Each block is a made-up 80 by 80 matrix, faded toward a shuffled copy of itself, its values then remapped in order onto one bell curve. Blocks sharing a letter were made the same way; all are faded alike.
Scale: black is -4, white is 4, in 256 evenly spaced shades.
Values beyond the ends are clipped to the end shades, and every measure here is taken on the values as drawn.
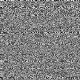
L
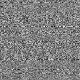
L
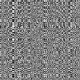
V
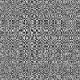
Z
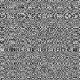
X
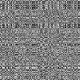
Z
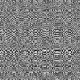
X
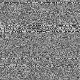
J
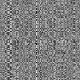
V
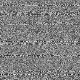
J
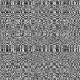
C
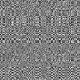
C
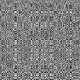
Z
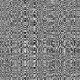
V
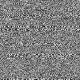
L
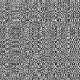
Z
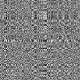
Z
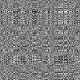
X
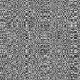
Z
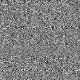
L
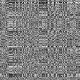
X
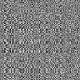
V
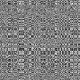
C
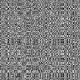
V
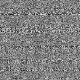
L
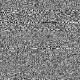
J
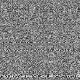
L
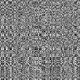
Z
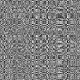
V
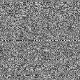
L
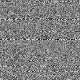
J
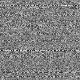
J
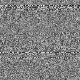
J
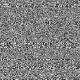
L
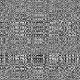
X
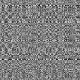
X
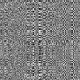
V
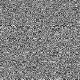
L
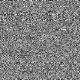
L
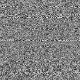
L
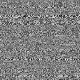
L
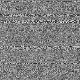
J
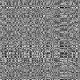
X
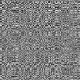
X
